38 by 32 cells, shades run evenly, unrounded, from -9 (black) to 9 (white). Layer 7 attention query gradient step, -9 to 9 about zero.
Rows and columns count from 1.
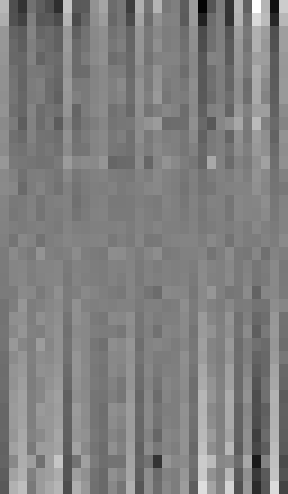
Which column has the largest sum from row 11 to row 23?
30
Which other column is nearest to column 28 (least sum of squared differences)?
10
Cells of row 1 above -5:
27
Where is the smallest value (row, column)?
1, 23
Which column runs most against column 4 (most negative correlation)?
18
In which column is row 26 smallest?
29
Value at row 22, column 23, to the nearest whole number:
1
